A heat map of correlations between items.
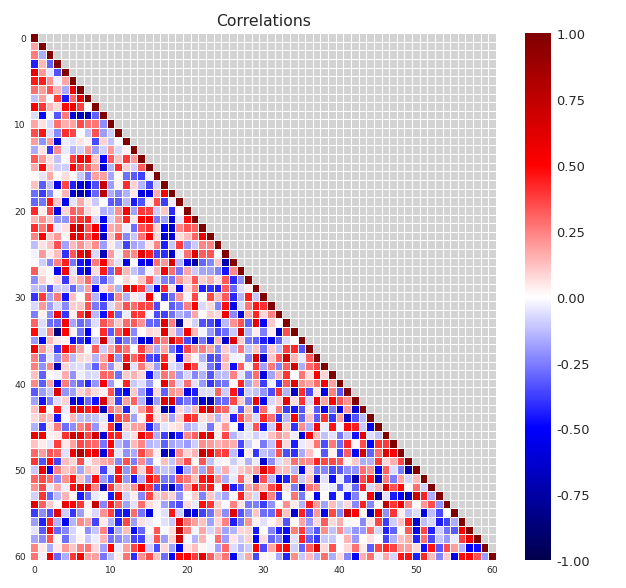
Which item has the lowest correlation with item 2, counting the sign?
50
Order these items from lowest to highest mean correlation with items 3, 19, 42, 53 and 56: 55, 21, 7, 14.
14, 21, 7, 55
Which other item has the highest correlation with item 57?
19
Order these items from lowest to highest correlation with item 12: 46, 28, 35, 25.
35, 46, 28, 25
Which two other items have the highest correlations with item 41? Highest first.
55, 3
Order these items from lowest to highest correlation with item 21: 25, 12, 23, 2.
2, 23, 12, 25
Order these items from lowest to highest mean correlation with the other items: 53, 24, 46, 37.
53, 24, 37, 46
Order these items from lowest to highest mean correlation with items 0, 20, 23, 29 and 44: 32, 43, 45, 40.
45, 32, 43, 40
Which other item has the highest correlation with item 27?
34
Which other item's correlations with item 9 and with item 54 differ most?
46
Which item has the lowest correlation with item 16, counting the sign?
29
